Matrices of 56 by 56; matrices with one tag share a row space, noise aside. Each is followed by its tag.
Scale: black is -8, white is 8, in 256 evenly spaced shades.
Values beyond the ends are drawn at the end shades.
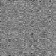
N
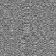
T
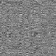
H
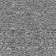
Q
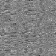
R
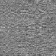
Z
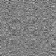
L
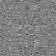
H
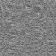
Q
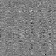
N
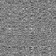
N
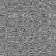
N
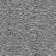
H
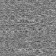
Z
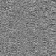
L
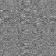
T
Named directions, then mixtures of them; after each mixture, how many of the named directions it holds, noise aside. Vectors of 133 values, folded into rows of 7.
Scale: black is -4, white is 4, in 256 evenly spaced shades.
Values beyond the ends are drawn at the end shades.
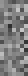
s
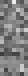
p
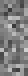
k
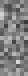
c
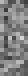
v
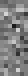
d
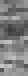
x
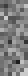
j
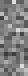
two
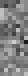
four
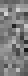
two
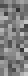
three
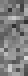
three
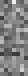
one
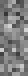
two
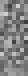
two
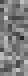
two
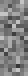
two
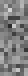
one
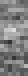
one
